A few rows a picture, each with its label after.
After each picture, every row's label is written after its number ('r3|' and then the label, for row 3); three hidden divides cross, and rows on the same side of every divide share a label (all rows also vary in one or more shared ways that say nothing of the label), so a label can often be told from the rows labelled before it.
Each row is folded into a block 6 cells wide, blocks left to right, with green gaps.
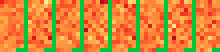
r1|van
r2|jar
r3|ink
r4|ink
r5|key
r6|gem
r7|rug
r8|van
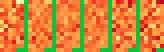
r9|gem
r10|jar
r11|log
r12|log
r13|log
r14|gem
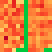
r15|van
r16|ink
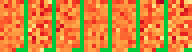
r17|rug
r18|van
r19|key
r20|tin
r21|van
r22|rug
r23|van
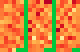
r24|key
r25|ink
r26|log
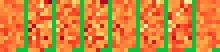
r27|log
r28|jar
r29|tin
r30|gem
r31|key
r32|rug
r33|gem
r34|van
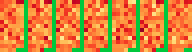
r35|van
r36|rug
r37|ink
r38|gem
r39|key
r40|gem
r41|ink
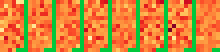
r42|key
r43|ink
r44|van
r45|log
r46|jar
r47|rug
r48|key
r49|ink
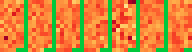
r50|tin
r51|van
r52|gem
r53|ink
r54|tin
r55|tin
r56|gem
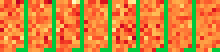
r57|ink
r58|tin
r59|gem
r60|ink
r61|key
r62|gem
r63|jar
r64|van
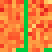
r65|van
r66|ink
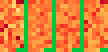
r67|jar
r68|van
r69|key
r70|van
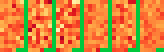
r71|log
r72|jar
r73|rug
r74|rug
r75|rug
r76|jar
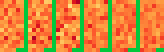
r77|tin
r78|jar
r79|tin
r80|jar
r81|log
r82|gem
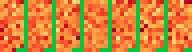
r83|gem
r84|gem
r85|jar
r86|rug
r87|log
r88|key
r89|tin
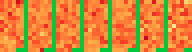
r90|van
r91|gem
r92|rug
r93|van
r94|jar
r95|tin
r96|rug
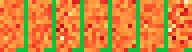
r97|log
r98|log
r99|log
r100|jar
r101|gem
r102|rug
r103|rug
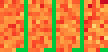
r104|van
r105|log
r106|rug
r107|rug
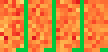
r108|van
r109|tin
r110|tin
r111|tin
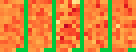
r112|key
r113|van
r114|key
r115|ink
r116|ink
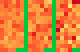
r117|ink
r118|log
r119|rug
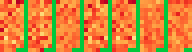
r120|ink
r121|gem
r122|tin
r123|rug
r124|ink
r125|jar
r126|van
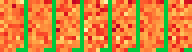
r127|log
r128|van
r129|ink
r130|van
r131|log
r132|van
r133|gem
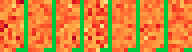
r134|jar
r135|log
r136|tin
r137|van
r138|rug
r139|log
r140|rug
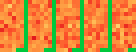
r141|key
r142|tin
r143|jar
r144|log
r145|ink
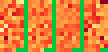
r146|rug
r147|van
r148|log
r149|tin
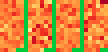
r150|ink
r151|key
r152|rug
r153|rug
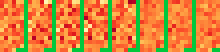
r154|van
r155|jar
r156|van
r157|rug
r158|rug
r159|ink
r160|key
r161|van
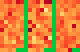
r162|van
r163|van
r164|gem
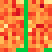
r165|ink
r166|log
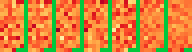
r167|gem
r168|jar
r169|log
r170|van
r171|van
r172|log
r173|rug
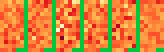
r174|gem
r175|log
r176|rug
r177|gem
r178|jar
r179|van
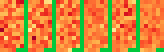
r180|gem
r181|rug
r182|van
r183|van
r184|ink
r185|key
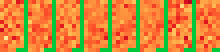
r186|log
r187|key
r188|gem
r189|jar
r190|log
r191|log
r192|tin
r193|tin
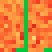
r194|gem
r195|key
